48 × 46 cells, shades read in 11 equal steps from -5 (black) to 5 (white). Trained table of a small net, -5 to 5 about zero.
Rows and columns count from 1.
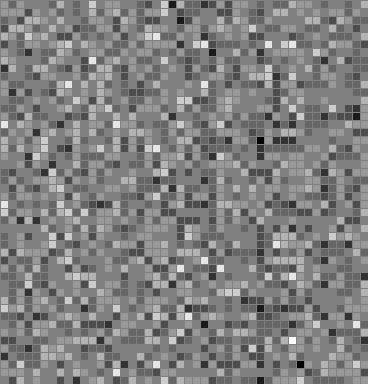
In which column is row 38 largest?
9
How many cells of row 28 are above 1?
4
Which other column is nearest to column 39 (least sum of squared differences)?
31
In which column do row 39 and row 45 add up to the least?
33
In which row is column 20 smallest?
23
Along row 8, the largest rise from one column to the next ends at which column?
12
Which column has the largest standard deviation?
37
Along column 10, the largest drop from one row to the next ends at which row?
48
